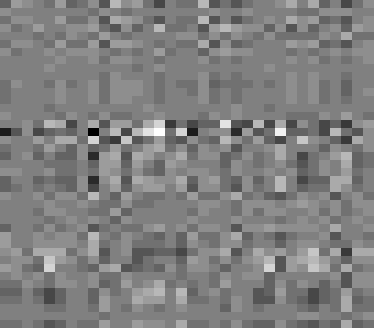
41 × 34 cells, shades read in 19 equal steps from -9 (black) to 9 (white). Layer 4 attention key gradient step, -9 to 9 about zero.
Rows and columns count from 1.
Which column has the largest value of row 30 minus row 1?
22
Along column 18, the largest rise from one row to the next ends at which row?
18
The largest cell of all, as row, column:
17, 15
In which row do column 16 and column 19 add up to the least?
16
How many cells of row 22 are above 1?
2
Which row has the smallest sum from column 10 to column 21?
32
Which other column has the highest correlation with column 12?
9
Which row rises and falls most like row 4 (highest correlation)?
7
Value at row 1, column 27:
3
